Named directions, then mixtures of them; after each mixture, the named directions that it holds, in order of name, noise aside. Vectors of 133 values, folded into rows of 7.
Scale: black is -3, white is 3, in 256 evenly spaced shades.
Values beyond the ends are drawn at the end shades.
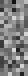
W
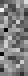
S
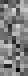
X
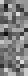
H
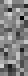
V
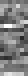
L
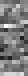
L.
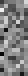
S.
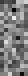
S, W.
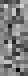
X.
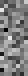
S.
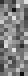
S, W.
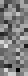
H, X.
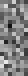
H, W, X.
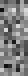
S, X.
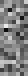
L, S, V.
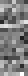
L, W.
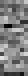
L, S.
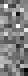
H, X.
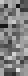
L, S, X.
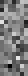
V, W, X.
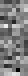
H, L, X.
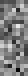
X.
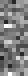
H, L, W.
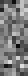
W, X.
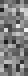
H, S, X.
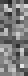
H, V, X.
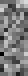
S.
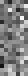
H, V.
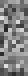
L, S, X.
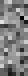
H, L, V.
